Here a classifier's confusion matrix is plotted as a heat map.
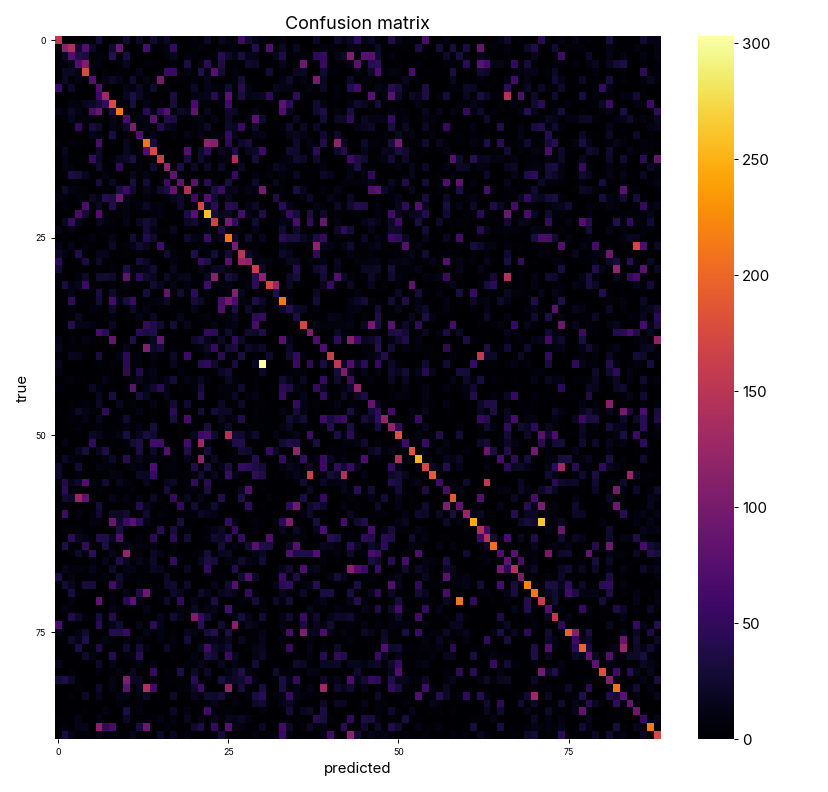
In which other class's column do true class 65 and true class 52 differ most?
10
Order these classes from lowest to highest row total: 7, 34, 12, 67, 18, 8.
12, 34, 18, 8, 67, 7
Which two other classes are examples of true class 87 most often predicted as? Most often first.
6, 13
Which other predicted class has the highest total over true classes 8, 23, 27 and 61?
71
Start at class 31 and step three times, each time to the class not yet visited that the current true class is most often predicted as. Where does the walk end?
85
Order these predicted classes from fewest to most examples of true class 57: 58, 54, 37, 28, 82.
58, 37, 54, 28, 82
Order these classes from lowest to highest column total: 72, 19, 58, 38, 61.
58, 61, 19, 38, 72
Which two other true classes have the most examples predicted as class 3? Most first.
58, 22
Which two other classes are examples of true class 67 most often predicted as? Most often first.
43, 65
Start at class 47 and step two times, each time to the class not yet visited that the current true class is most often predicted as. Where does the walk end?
70
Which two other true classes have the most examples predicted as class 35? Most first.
52, 59
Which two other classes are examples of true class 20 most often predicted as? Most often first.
9, 22
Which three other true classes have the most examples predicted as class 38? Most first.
26, 5, 65
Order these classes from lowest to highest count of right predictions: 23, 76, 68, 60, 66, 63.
76, 66, 68, 60, 63, 23
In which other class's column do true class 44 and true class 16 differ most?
11
